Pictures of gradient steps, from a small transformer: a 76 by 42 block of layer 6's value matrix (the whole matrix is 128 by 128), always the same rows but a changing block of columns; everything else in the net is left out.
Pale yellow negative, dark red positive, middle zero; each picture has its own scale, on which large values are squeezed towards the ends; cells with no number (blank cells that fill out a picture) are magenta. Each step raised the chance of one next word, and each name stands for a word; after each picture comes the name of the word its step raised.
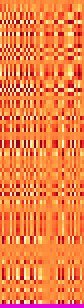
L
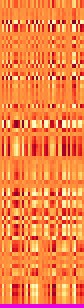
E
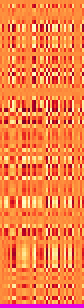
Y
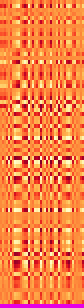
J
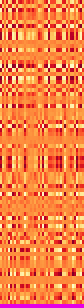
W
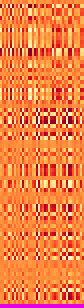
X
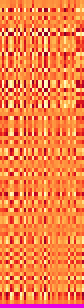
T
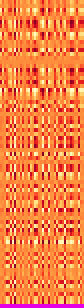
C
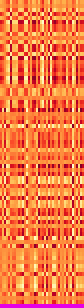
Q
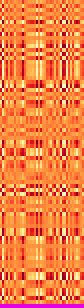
L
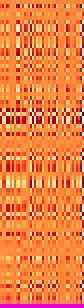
X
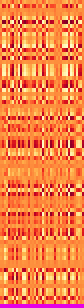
L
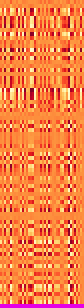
C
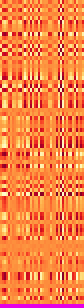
L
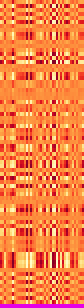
J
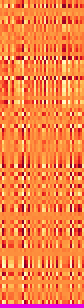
J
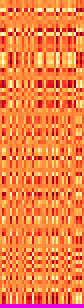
T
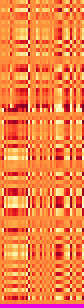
Y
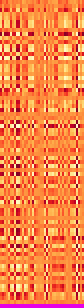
Q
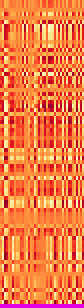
Y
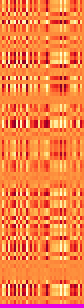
E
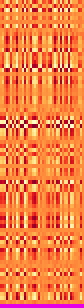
W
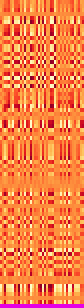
E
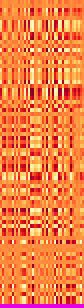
C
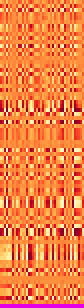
Y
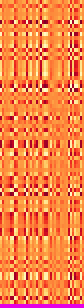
L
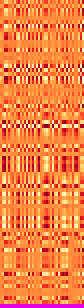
W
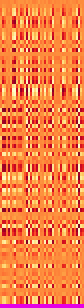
C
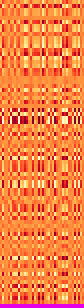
X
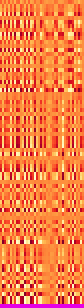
C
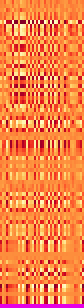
E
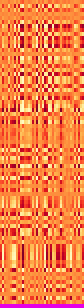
Y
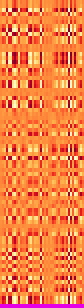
T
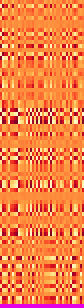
X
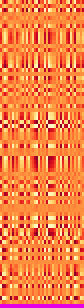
W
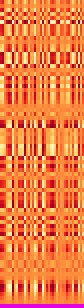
E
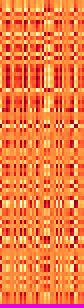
Q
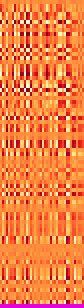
L
